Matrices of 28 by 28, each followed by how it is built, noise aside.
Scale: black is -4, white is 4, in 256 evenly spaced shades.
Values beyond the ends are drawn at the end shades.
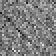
Toeplitz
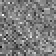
Toeplitz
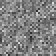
Hankel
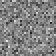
noise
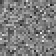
repeating rows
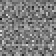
repeating columns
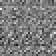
repeating columns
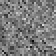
Toeplitz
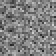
repeating rows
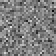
noise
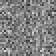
repeating rows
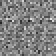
repeating columns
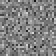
low rank
